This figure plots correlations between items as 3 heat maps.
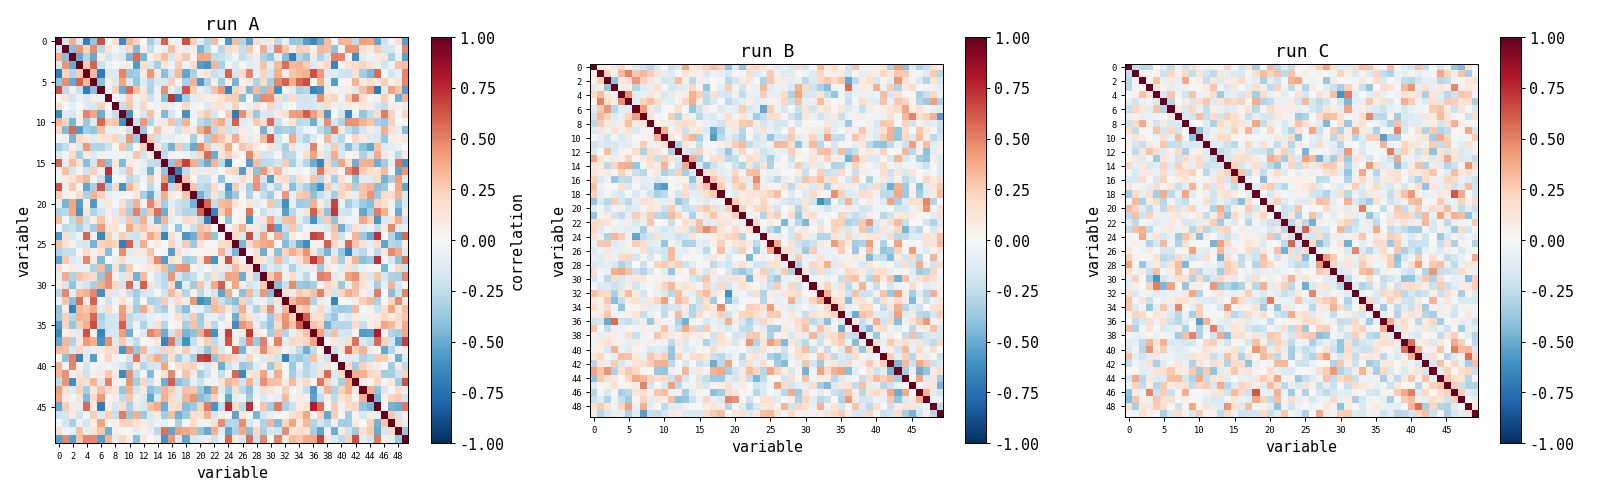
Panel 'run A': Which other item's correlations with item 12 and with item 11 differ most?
2
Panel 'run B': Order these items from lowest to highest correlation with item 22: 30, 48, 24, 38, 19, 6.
30, 48, 6, 24, 19, 38
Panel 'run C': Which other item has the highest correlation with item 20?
33
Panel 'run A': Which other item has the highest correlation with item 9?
35
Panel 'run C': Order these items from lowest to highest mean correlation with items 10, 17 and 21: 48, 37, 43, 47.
37, 43, 48, 47
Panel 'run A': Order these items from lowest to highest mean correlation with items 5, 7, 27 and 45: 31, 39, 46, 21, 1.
39, 46, 21, 1, 31
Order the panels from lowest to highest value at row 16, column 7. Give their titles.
run B, run C, run A
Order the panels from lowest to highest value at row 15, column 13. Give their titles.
run B, run A, run C
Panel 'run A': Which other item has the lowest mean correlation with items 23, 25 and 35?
40
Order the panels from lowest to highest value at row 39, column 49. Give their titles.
run C, run A, run B
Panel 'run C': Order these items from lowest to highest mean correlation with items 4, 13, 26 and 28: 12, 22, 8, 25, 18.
22, 18, 8, 12, 25
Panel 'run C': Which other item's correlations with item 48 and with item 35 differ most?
9
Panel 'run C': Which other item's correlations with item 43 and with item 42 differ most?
29
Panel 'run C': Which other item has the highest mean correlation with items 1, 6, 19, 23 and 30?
44
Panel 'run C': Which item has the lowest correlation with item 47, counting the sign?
0
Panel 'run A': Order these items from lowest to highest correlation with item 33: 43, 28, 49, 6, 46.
28, 6, 43, 46, 49
